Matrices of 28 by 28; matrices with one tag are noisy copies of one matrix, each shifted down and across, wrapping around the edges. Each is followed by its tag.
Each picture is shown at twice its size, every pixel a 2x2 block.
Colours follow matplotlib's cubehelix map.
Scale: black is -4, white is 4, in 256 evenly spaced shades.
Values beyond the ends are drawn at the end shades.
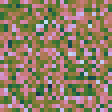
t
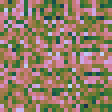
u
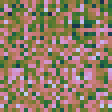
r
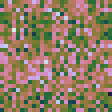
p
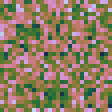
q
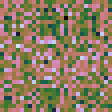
p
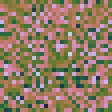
t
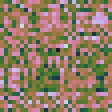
u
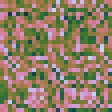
u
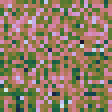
p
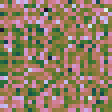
r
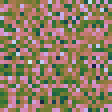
t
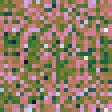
r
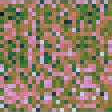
p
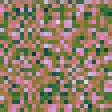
t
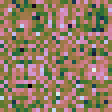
u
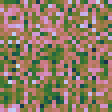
p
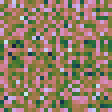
r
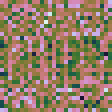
r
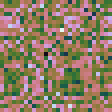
u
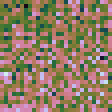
r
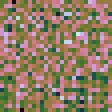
r
